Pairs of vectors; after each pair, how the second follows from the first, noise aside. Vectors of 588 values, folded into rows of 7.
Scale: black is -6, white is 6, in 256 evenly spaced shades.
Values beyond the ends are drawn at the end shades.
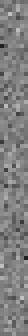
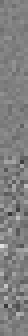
wrapped around, negated, partly zeroed.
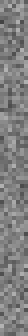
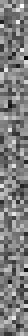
scaled up.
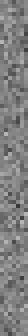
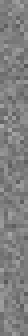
reversed, negated, shrunk.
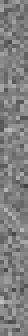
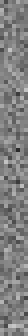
wrapped around.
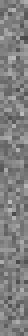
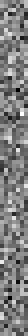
scaled up.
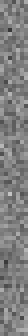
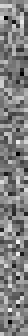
reversed, scaled up.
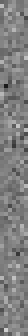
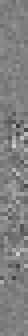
negated, partly zeroed.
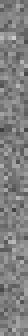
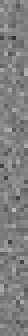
negated, partly zeroed.
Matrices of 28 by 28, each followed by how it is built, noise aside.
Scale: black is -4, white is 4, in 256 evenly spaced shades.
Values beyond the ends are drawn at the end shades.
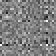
low rank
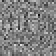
blocks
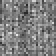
blocks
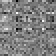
low rank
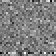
uneven rows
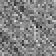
Toeplitz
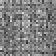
blocks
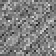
Hankel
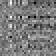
low rank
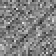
Hankel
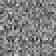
low rank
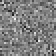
banded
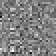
low rank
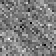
Toeplitz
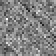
Toeplitz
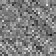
Toeplitz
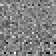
uneven rows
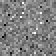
sparse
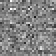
low rank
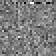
uneven rows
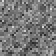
Hankel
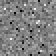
sparse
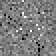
sparse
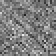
Toeplitz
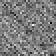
Toeplitz
